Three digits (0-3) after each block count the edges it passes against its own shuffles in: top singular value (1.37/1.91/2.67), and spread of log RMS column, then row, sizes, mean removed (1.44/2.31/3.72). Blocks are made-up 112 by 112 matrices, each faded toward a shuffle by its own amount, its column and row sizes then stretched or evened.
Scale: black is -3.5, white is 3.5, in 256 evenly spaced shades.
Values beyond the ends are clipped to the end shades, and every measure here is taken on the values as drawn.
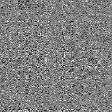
2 2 2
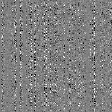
1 3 1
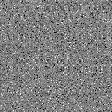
2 0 0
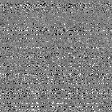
1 1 3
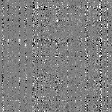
2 3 2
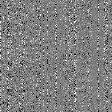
1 3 0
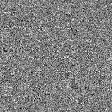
1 0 1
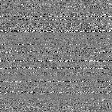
1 0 3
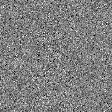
1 1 0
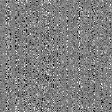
2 3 0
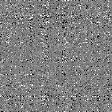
0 2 2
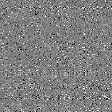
2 1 2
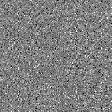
2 1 0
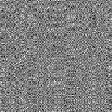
3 0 0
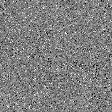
1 0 1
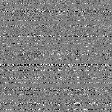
2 1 3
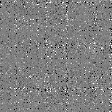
0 2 2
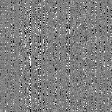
2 3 1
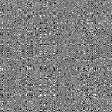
3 2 2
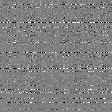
2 1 3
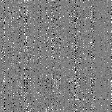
1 3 1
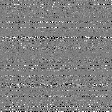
1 1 3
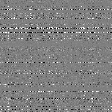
1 1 3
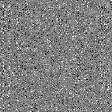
2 1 0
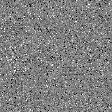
0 1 1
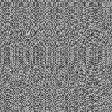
3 1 1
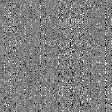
2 3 1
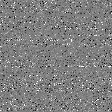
0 0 2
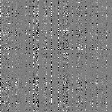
2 3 2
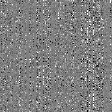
1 3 1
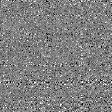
2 1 2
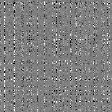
2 3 2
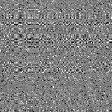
3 0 2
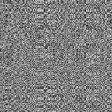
3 2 1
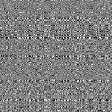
3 1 3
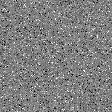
1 0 0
